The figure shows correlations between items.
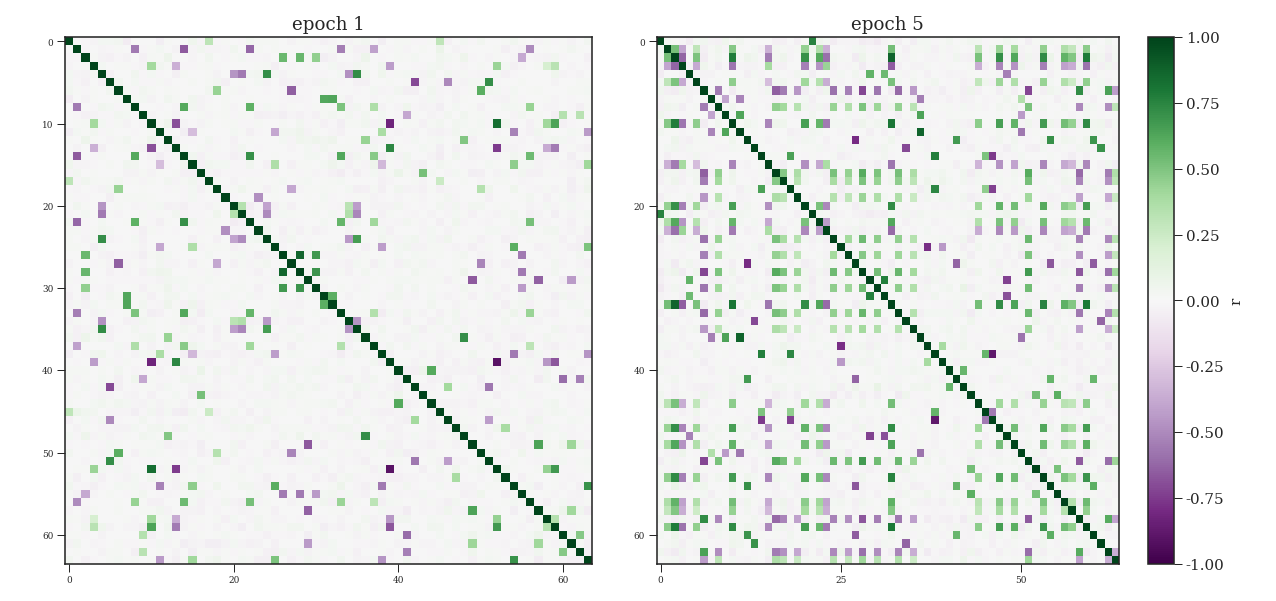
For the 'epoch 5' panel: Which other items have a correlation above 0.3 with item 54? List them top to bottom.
12, 41, 60
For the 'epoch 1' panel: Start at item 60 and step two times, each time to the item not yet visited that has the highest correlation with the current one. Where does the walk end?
9
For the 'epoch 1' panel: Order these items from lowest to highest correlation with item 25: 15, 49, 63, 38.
38, 49, 15, 63
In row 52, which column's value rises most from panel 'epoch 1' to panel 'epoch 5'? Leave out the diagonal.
39
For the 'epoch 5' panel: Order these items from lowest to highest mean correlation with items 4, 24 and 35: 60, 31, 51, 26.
60, 31, 26, 51
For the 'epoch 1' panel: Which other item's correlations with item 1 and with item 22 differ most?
14
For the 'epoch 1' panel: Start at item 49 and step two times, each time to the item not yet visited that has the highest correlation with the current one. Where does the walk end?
61
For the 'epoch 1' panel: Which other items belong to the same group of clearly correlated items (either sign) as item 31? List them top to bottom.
7, 32
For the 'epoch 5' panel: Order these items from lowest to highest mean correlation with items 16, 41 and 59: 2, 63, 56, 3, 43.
3, 43, 63, 56, 2
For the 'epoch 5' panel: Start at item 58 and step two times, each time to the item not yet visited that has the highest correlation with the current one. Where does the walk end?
62
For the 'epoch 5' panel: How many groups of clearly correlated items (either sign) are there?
11
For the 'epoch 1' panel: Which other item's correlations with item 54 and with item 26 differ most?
28
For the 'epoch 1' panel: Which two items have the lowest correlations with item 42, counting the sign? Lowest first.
5, 51
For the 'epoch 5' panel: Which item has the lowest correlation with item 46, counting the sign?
38
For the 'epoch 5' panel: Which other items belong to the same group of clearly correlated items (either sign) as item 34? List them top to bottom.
13, 61
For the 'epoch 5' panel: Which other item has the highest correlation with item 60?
12
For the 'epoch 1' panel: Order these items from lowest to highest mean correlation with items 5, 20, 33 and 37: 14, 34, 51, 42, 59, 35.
42, 35, 59, 34, 51, 14
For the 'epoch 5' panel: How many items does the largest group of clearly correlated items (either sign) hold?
17
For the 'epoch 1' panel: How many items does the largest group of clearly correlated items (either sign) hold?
7
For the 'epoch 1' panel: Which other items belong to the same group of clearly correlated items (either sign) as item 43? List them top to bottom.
16
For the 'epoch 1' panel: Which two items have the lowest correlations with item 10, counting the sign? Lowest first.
39, 13
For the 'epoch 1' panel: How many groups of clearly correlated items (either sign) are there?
16
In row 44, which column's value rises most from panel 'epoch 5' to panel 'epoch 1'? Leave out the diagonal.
40
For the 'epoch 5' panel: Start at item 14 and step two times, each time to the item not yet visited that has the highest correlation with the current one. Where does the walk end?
18
